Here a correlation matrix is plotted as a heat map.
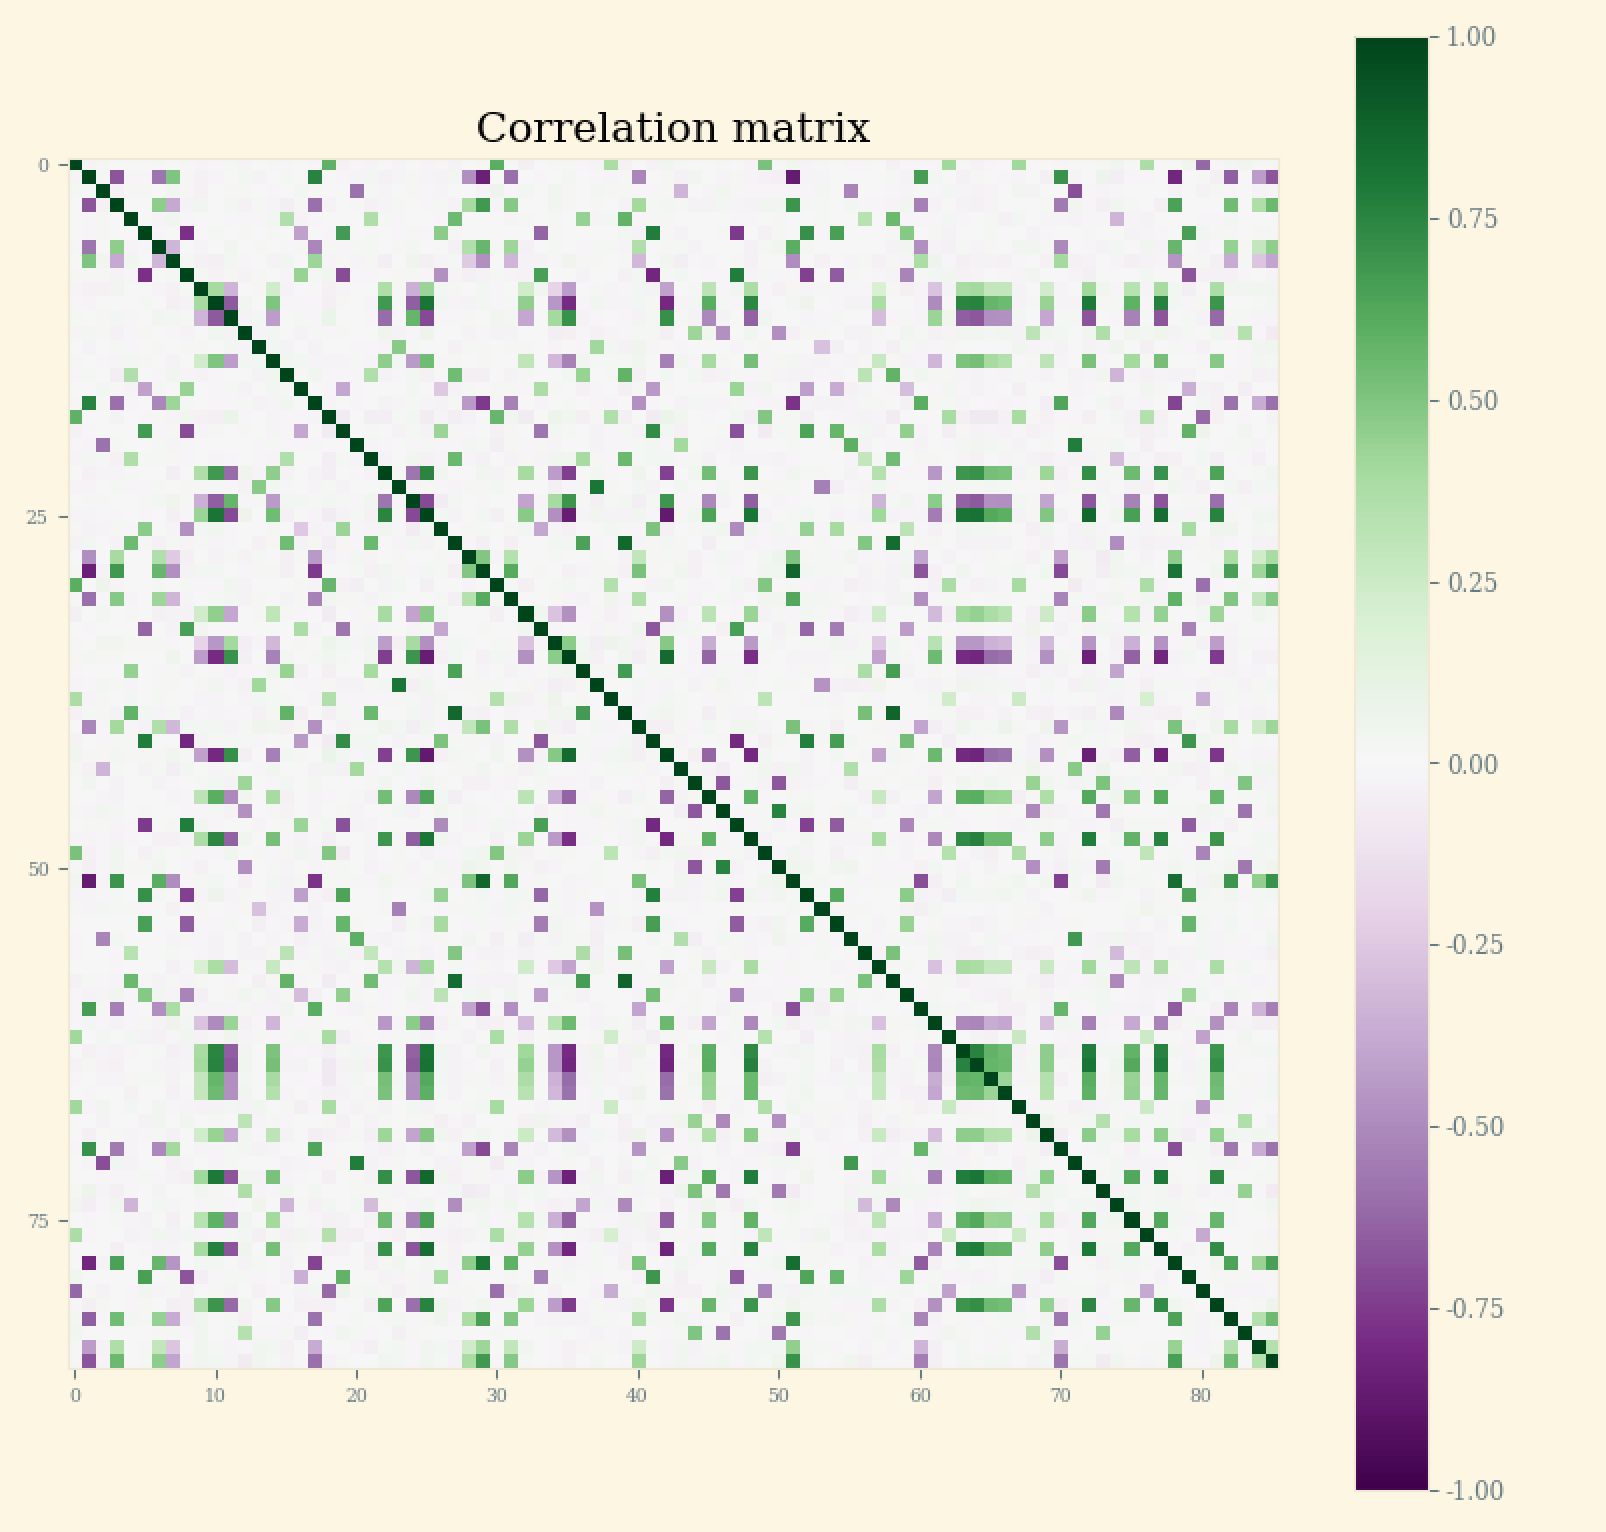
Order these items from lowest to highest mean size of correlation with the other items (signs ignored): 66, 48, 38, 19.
38, 19, 66, 48
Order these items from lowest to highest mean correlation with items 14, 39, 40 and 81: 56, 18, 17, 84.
17, 18, 84, 56
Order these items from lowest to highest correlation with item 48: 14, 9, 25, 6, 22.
6, 9, 14, 22, 25
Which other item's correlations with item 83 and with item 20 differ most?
71
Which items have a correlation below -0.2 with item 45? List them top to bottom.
11, 24, 34, 35, 42, 61
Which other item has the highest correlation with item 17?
1
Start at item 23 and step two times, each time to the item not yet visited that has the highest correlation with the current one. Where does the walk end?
13
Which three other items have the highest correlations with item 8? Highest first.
47, 33, 16
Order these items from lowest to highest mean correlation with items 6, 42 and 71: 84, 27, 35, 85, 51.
27, 84, 85, 51, 35
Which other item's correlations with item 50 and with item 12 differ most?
46
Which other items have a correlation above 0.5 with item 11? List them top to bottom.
24, 35, 42
